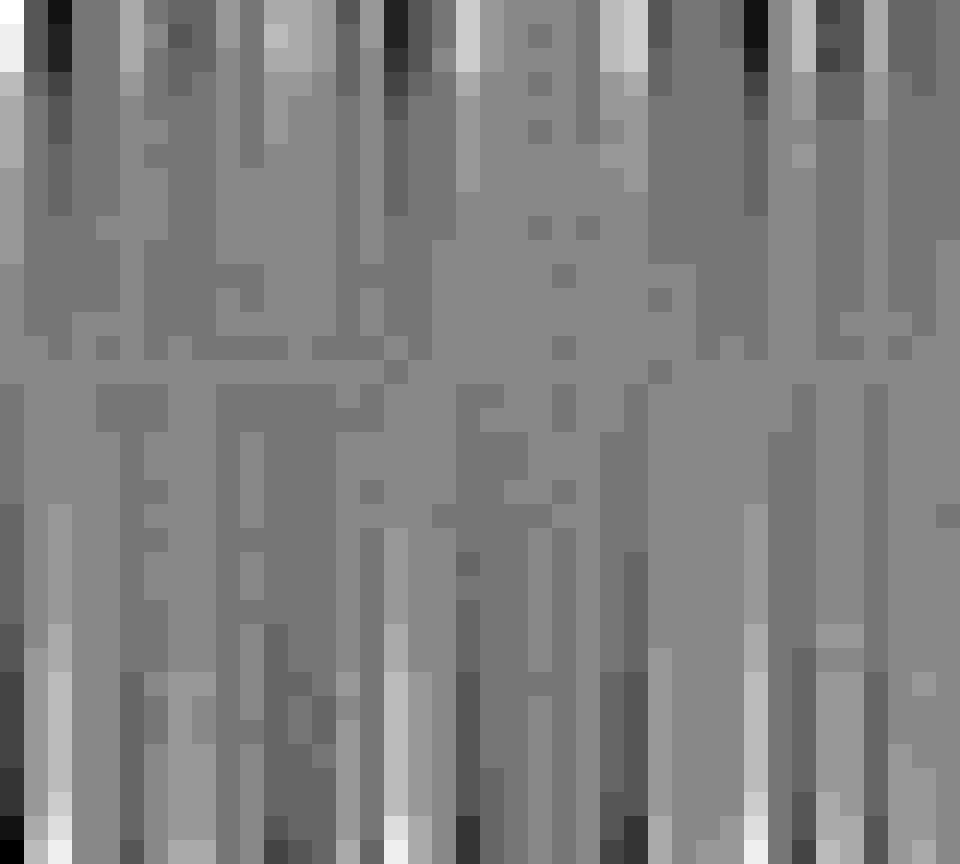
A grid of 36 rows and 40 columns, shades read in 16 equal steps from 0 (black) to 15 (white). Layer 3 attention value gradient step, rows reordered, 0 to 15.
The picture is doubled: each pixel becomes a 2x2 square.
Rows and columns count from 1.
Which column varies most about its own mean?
1
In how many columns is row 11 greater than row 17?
14
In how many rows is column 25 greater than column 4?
6
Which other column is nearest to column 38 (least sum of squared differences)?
9
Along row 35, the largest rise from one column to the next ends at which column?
2
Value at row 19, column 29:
8
